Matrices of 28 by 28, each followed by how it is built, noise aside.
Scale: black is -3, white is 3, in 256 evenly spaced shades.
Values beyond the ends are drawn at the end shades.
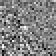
lower triangular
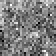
smooth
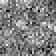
smooth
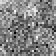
smooth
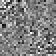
block diagonal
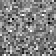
repeating columns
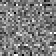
uneven rows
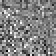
lower triangular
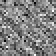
Toeplitz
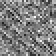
Toeplitz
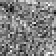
smooth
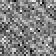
Toeplitz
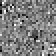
block diagonal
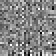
low rank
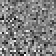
lower triangular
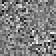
block diagonal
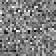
uneven rows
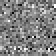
uneven rows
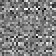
low rank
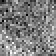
smooth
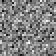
repeating columns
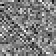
Toeplitz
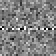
uneven rows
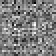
low rank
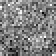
smooth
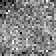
smooth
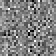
low rank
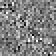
block diagonal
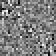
block diagonal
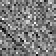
Toeplitz
